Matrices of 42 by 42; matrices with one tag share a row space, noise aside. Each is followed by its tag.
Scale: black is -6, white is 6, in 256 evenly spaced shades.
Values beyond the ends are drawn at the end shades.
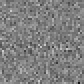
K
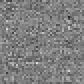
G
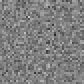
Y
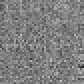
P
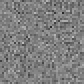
Y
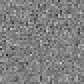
K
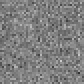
K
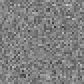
Y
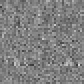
Y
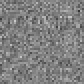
K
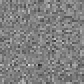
Y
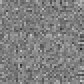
P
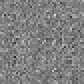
Y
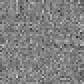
P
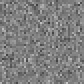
K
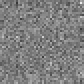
P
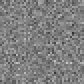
Y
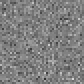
K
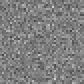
Y
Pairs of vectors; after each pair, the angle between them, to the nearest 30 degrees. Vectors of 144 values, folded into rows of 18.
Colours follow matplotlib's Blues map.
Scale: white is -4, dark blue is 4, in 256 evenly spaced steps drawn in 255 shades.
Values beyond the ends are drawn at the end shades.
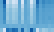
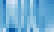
30 degrees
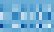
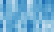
60 degrees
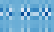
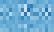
150 degrees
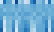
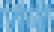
30 degrees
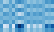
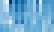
90 degrees
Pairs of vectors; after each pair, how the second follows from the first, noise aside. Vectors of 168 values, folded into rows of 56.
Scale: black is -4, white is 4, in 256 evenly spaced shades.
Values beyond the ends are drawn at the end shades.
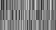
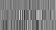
negated, partly zeroed.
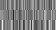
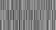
shrunk.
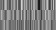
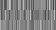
negated, partly zeroed.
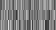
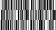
negated, scaled up.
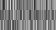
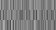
wrapped around, negated, shrunk.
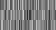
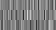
negated, partly zeroed.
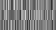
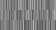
wrapped around, negated, shrunk.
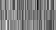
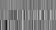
negated, partly zeroed.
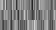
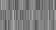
wrapped around, negated, shrunk.
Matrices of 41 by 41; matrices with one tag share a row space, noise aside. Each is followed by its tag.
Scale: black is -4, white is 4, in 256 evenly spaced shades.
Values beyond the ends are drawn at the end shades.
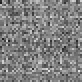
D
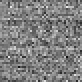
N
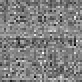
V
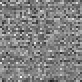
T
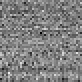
D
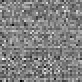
D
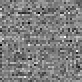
T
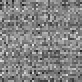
D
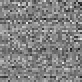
N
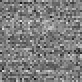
T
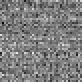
D
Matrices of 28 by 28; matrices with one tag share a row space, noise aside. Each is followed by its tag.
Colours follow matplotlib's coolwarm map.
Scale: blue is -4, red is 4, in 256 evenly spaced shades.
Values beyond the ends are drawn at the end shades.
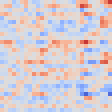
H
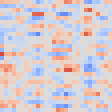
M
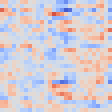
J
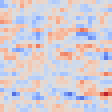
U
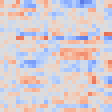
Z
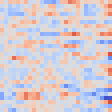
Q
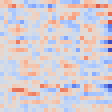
Q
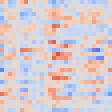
J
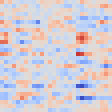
U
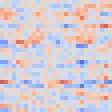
U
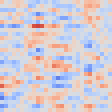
M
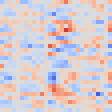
J
